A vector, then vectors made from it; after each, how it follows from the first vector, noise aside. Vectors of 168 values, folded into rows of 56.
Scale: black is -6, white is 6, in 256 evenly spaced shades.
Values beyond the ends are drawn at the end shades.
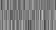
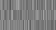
wrapped around, negated, shrunk.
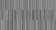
wrapped around, negated, shrunk.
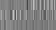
reversed, partly zeroed.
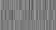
wrapped around, negated, shrunk.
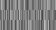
negated.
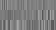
wrapped around, partly zeroed.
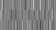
reversed, partly zeroed.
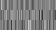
negated.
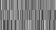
negated.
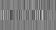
partly zeroed.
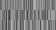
wrapped around, negated.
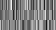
reversed, negated, scaled up.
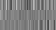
reversed, partly zeroed.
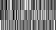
reversed, negated, scaled up.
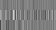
reversed, partly zeroed.
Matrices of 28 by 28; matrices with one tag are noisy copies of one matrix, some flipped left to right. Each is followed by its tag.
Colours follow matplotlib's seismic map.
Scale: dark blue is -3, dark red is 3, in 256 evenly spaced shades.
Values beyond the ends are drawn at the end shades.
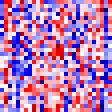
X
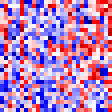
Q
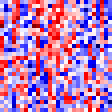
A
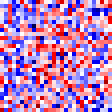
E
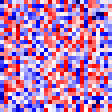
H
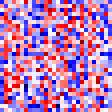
H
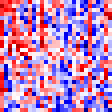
Q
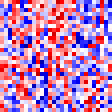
A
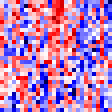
A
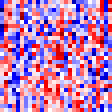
X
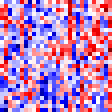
Q
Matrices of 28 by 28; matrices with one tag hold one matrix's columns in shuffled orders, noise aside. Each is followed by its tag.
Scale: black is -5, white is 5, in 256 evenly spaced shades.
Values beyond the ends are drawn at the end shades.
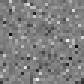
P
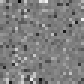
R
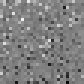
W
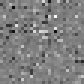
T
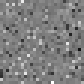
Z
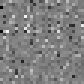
T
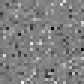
Z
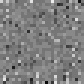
R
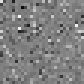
T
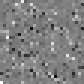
Z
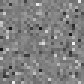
Z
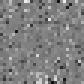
R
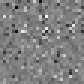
T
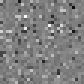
T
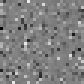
Z
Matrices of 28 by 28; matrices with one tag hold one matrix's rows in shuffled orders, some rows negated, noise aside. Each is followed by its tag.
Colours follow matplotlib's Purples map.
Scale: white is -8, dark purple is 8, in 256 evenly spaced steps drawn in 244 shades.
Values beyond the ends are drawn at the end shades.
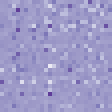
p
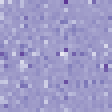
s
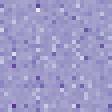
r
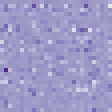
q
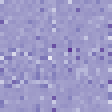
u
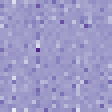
r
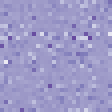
q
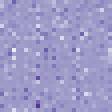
r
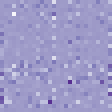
u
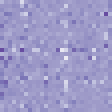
s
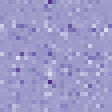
p
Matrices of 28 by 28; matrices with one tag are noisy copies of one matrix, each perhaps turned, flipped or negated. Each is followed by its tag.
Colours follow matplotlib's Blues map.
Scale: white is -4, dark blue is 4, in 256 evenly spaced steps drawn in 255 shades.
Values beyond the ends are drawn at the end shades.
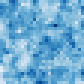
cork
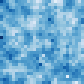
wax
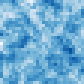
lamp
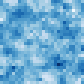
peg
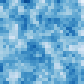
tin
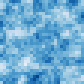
peg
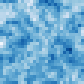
lamp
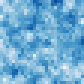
wax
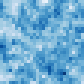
lamp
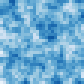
tin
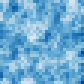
tin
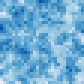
wax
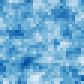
peg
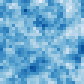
lamp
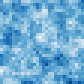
cork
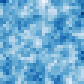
cork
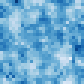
peg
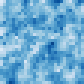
tin
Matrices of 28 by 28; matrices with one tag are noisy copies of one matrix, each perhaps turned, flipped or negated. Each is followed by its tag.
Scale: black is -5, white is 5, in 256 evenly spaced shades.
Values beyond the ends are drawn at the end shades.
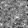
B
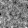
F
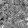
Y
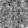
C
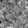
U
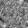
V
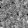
F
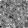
B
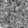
C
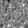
Y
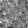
U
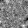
V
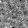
F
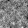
U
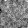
U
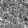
Y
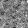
F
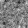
Y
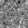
Y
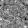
Y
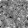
B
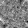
V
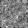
B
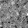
F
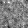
Y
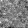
U
